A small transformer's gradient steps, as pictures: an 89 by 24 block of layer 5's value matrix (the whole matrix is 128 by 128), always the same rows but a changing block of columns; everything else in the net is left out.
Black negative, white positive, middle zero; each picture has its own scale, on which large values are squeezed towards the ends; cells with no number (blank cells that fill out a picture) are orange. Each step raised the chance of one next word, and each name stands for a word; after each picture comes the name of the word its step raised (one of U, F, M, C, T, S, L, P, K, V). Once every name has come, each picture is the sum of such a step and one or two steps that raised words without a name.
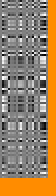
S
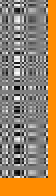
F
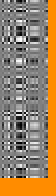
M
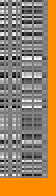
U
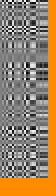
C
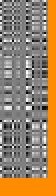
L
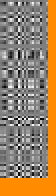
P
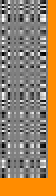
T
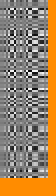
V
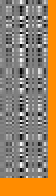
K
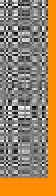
S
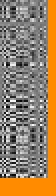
P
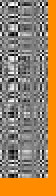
U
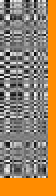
T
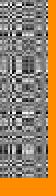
V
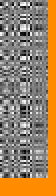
U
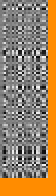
F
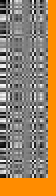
T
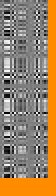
V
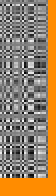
L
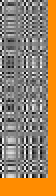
L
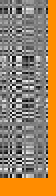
F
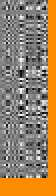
K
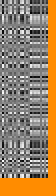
T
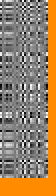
T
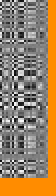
L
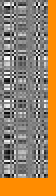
U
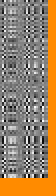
L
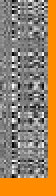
T
